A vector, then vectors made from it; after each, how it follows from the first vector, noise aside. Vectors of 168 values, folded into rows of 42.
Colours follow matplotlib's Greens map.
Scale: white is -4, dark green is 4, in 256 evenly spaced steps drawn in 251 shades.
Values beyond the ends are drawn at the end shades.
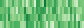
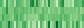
reversed, negated, partly zeroed.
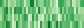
reversed, negated.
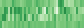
reversed, negated, partly zeroed.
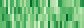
reversed, negated.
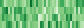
reversed, negated.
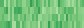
reversed, negated, shrunk.
